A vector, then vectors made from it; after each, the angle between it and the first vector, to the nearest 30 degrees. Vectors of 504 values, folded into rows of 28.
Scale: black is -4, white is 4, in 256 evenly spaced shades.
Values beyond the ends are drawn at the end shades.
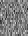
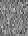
90 degrees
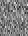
90 degrees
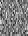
150 degrees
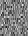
90 degrees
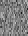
60 degrees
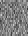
30 degrees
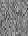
60 degrees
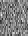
30 degrees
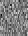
120 degrees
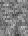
60 degrees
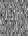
150 degrees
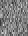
60 degrees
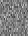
120 degrees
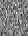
120 degrees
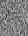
60 degrees
